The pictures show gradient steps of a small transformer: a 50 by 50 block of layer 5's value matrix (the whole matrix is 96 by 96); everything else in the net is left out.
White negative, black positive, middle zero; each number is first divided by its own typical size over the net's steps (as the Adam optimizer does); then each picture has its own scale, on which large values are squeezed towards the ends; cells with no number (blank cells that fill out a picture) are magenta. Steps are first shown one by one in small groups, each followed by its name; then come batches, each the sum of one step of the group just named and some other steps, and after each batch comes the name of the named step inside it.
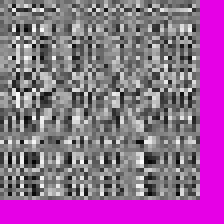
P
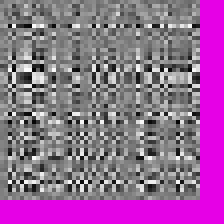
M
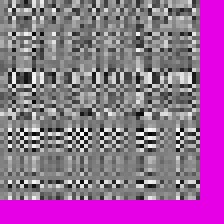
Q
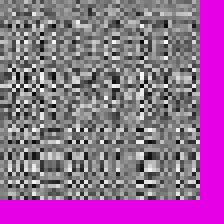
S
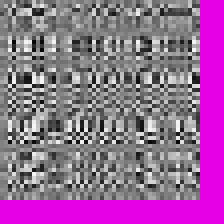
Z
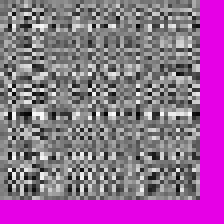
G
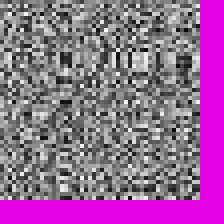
G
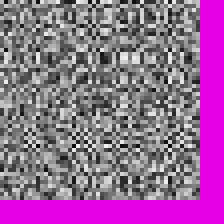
Q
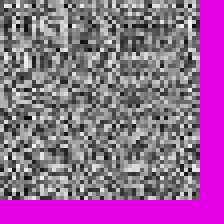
P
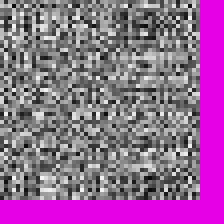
G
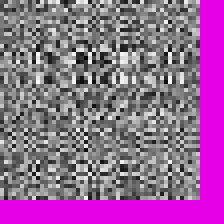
Q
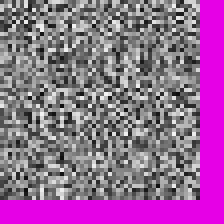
G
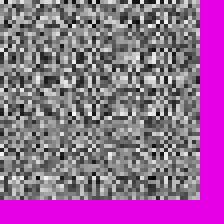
M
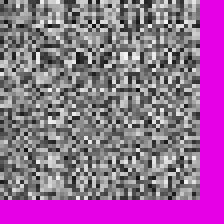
M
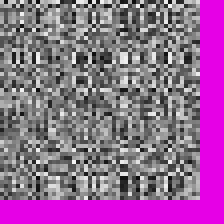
P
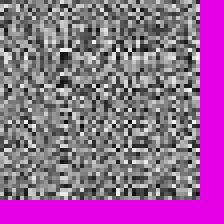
Z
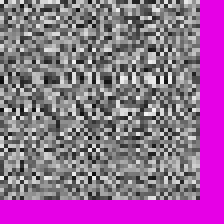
Q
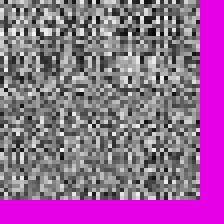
P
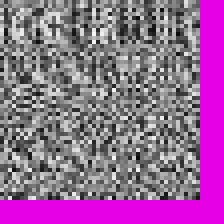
Z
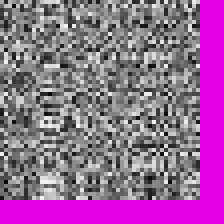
P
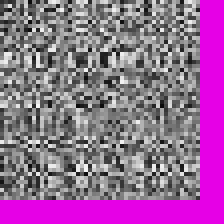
P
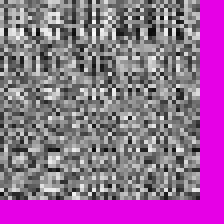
P
